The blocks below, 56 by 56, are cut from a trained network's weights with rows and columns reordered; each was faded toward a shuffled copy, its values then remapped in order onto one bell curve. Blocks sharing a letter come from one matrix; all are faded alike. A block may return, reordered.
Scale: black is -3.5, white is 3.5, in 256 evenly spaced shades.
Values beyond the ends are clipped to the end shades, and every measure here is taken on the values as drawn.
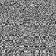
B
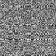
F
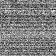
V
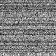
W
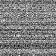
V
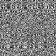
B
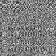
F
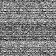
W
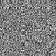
F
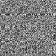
F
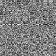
F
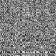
B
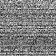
V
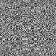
B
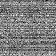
V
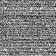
W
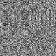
F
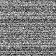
V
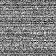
V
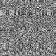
F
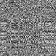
B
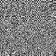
B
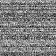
W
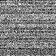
V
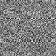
F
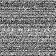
W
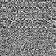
B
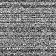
V
